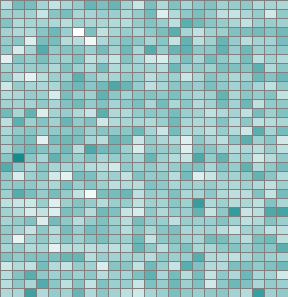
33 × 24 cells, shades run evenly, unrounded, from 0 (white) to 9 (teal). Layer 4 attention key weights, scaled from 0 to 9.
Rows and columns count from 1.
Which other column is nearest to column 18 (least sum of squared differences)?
11
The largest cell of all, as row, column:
18, 2
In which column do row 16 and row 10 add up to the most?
10
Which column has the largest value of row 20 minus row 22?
8
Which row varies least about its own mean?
21
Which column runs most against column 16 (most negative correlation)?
6
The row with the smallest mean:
23
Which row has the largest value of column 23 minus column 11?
24
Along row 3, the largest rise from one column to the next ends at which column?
16
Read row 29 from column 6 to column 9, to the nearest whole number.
6 6 3 4
